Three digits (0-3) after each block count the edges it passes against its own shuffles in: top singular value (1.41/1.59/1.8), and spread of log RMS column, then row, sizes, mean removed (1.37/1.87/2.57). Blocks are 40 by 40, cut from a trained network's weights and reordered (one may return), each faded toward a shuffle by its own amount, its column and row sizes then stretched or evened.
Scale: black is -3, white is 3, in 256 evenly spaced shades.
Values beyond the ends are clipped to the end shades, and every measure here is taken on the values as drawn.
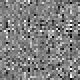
2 3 1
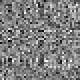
3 0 1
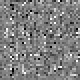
0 2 2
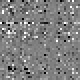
1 2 2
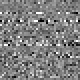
2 0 3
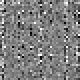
1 3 1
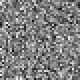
0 1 0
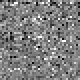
0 0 2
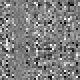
2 3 1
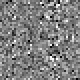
0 2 0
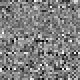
0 0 2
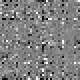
1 2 2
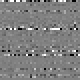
2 0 3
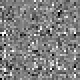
1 2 1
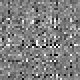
3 2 2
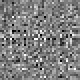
3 2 2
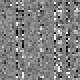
3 3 0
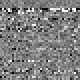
2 0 3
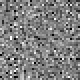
1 1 1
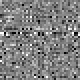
2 1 2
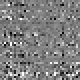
0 2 3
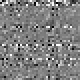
1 2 3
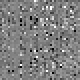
1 3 1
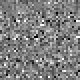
0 1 2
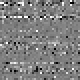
1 1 3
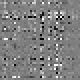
2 3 3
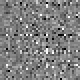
1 2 1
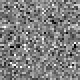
0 0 1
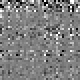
0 2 3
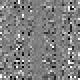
1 3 1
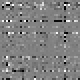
1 2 3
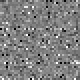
0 0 2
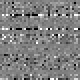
3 0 3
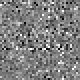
1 1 1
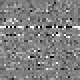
3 0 3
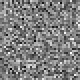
0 0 0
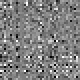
2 3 2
